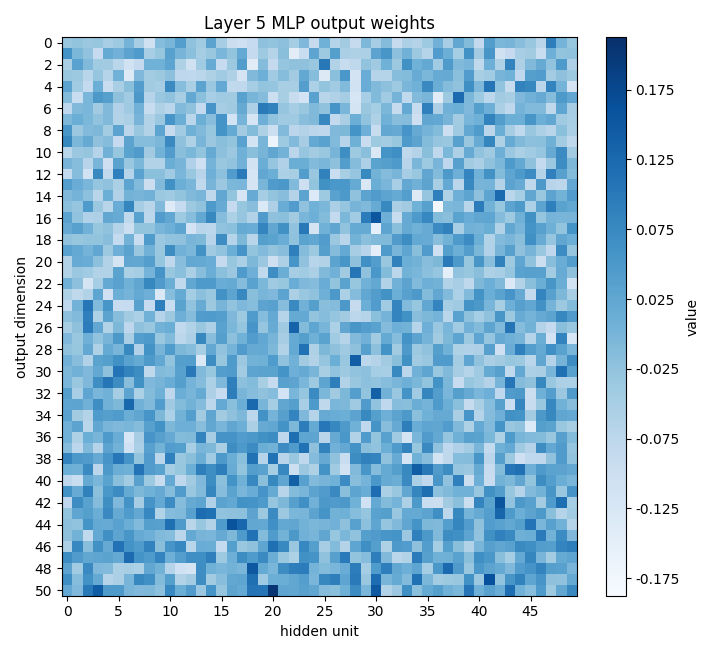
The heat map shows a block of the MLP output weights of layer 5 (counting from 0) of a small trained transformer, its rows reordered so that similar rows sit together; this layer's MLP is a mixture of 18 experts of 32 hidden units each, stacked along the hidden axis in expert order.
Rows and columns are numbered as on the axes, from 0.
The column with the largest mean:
48
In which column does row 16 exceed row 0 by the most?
30
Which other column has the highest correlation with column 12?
6
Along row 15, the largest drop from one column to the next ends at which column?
36
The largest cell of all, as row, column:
50, 20
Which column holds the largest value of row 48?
18
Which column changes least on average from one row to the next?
16
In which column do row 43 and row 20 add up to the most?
42
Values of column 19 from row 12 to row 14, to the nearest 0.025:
0.025 0 -0.05
